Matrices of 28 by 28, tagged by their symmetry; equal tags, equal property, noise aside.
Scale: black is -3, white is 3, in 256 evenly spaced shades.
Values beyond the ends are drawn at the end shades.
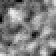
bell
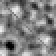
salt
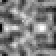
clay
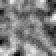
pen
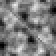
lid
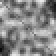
lid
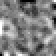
pen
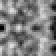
clay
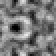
clay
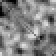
bell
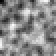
bell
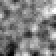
pen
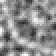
salt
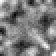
bell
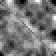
salt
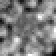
bell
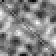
lid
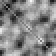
bell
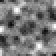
lid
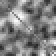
bell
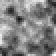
bell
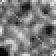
salt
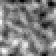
pen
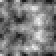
clay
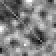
bell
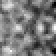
clay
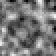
salt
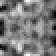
clay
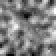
pen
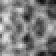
clay
